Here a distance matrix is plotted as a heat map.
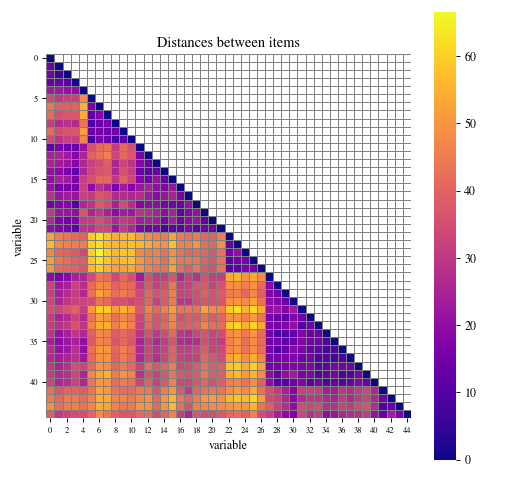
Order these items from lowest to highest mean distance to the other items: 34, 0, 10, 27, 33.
34, 27, 0, 33, 10
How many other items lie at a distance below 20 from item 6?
5
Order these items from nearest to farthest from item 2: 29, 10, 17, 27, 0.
0, 27, 17, 29, 10
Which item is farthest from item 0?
23
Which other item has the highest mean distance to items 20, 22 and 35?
6
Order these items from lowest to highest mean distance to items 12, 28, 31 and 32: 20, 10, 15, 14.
14, 20, 15, 10
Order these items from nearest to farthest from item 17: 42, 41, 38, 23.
41, 38, 42, 23
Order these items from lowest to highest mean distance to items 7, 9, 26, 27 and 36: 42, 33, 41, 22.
33, 41, 42, 22
